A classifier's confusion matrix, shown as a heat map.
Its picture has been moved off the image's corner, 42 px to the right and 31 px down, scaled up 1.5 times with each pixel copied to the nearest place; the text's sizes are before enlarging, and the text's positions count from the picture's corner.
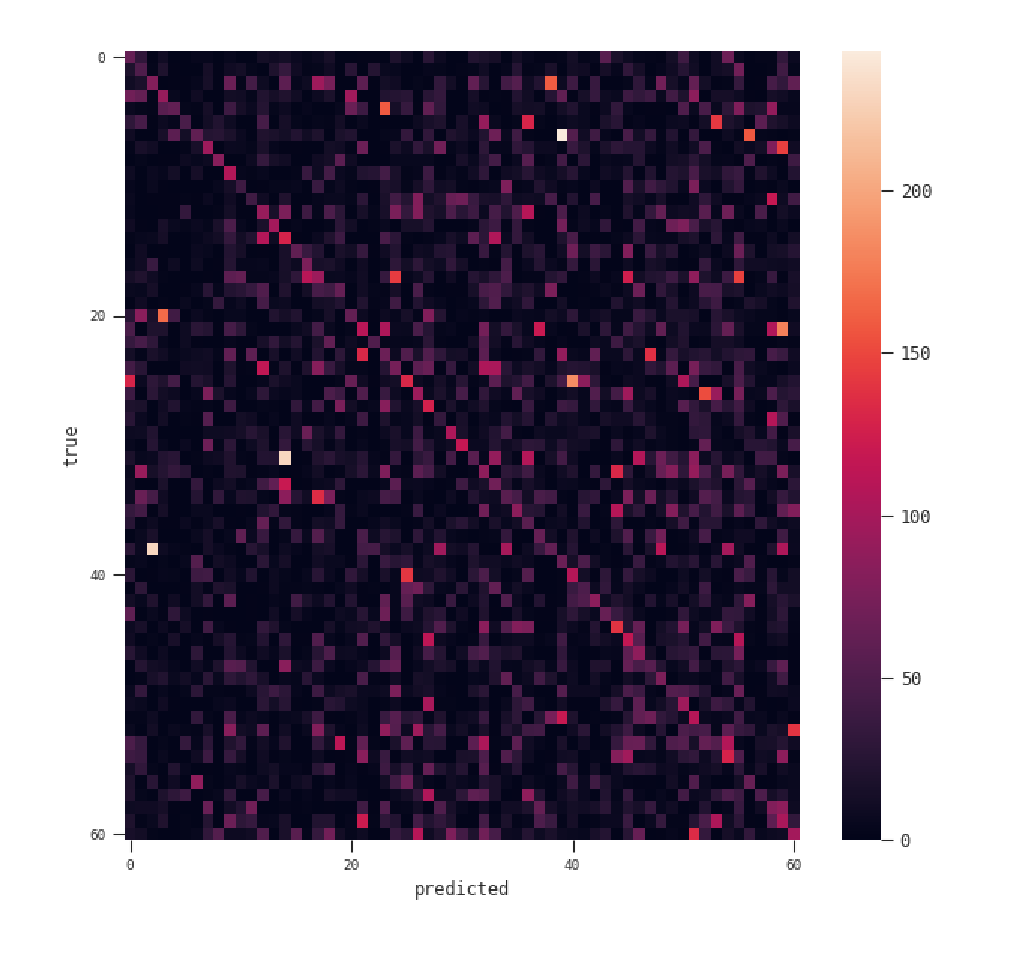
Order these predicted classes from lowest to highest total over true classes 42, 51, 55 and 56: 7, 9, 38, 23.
7, 38, 9, 23
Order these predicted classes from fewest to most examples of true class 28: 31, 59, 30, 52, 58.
31, 30, 52, 59, 58
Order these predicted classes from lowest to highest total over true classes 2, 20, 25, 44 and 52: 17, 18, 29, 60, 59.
29, 59, 18, 17, 60
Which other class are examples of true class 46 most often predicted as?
55
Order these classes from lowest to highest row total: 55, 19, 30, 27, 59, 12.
19, 55, 30, 27, 59, 12
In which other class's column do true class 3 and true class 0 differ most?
20
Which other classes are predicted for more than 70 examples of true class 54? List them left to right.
21, 44, 45, 59
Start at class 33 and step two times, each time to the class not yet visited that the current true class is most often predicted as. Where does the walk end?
12
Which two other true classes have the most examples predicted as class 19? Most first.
53, 27
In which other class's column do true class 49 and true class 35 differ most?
44
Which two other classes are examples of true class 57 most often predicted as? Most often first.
27, 36
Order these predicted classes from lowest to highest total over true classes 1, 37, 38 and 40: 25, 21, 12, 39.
39, 12, 21, 25
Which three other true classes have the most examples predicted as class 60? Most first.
52, 35, 2
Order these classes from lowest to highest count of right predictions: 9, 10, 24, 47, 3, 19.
19, 10, 47, 24, 3, 9
